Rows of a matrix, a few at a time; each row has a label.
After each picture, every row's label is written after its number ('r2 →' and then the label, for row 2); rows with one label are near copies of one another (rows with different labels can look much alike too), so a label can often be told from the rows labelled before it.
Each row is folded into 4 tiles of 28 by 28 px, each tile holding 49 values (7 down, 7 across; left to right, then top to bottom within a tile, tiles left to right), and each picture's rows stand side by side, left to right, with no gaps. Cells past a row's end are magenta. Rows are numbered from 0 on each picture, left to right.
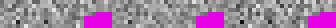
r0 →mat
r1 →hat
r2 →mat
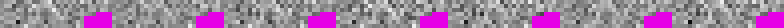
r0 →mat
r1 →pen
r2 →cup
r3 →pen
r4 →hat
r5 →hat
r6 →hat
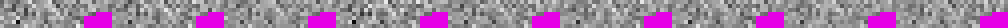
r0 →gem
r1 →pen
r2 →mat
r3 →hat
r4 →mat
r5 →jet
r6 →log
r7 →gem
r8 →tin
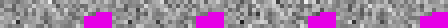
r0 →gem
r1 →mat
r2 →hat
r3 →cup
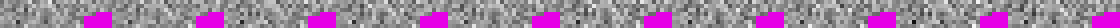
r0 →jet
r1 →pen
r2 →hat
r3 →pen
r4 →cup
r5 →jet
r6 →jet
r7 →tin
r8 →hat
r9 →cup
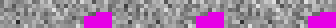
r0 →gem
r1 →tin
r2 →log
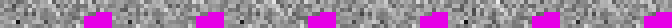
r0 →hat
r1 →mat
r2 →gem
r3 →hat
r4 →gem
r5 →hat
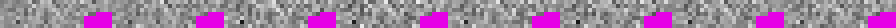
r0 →gem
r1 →tin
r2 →gem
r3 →pen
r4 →jet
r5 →hat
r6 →pen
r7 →pen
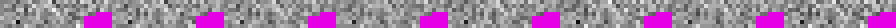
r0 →pen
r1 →tin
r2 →cup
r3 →cup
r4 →gem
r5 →jet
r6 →cup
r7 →jet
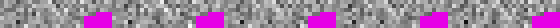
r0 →jet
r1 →pen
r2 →log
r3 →mat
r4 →jet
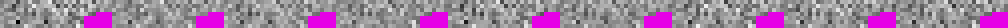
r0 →log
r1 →jet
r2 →cup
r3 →tin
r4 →cup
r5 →cup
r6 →tin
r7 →cup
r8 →tin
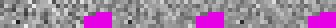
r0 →cup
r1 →gem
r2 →hat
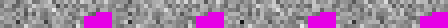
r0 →mat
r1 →log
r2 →gem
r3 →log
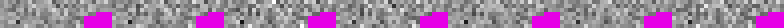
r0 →log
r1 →pen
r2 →jet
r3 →tin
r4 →hat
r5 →jet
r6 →jet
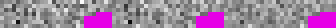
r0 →hat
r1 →cup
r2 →jet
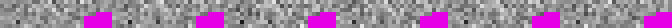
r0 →pen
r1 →mat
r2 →hat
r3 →pen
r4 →log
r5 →pen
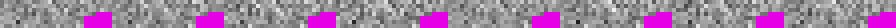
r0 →jet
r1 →log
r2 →pen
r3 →gem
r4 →tin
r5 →log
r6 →mat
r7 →cup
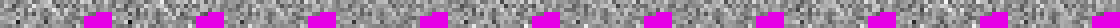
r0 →mat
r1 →gem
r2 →pen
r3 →mat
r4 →tin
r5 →tin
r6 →mat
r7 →cup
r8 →pen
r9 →cup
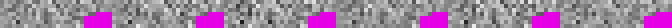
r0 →jet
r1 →log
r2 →cup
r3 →pen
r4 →tin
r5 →hat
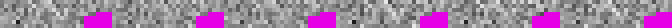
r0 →gem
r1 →cup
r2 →hat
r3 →pen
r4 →hat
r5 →pen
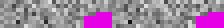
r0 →mat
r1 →log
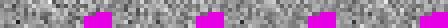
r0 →log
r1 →cup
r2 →gem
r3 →jet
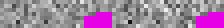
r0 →mat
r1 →log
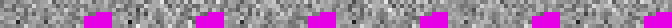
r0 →mat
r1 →jet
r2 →gem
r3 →log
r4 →tin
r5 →pen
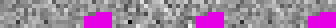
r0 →mat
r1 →log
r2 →mat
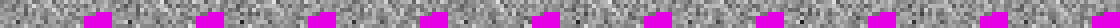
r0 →pen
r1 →pen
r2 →hat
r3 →jet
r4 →log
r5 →gem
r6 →jet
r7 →gem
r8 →cup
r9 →mat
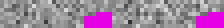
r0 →tin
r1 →cup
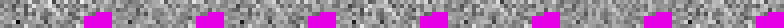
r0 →pen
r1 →hat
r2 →mat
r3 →mat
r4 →pen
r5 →cup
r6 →hat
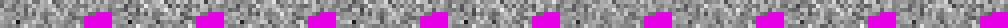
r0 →gem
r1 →log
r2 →hat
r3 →pen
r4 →cup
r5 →gem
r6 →tin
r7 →pen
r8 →tin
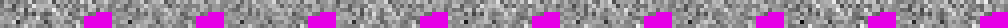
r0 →cup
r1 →log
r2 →log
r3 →gem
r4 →hat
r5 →tin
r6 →hat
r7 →log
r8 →cup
